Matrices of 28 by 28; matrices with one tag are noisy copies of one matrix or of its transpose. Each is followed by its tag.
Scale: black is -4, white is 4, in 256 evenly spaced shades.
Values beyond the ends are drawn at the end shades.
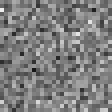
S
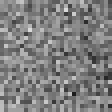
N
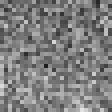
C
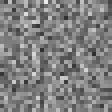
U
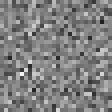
S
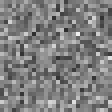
S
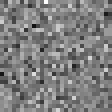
U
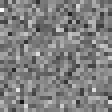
S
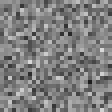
S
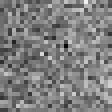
C
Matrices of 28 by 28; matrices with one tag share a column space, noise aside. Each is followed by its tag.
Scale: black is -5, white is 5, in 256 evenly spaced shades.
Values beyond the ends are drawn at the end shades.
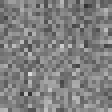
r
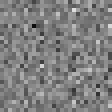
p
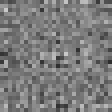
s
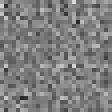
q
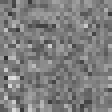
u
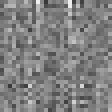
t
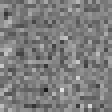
s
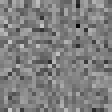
r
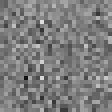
u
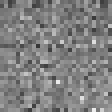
r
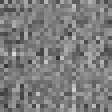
s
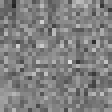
r
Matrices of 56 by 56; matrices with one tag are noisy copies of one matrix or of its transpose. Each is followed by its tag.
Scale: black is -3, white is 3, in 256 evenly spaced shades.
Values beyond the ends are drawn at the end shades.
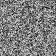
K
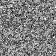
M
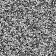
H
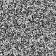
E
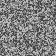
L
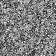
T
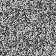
L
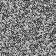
T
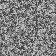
E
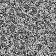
E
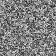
H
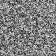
E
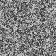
M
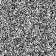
L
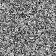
E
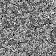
M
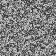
T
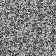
L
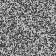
E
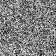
K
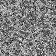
K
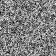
K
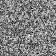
K
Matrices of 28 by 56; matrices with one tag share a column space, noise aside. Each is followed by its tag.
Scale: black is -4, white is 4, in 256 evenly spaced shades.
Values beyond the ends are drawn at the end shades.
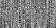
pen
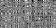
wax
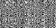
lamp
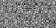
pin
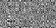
pin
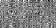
wax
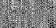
pen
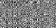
lamp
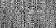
pen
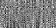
pen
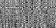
pen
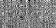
wax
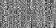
pen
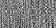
pen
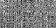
wax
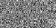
pin
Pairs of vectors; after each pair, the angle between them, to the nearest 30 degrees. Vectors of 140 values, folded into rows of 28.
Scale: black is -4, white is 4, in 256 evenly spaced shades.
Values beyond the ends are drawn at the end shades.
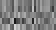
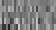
120 degrees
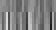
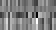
60 degrees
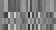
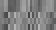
30 degrees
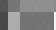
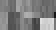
120 degrees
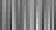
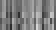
30 degrees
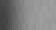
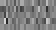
90 degrees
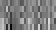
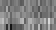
30 degrees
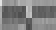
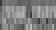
150 degrees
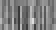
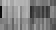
120 degrees
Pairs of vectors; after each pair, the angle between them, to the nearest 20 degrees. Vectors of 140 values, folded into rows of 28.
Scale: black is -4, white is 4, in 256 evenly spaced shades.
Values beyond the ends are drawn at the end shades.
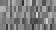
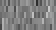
100 degrees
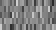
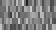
40 degrees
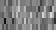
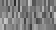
120 degrees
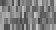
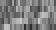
140 degrees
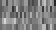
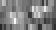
80 degrees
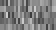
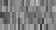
60 degrees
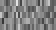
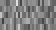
20 degrees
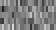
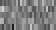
160 degrees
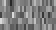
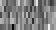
80 degrees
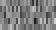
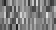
140 degrees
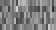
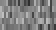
120 degrees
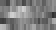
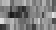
160 degrees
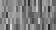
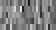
40 degrees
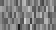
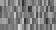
140 degrees
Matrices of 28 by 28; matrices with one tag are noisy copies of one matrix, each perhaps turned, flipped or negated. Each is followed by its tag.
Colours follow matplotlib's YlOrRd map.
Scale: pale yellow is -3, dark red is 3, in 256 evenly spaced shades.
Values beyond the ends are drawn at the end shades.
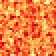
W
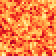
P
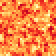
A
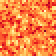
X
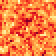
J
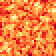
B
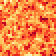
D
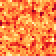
W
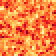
X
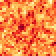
J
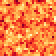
A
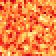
D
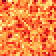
P
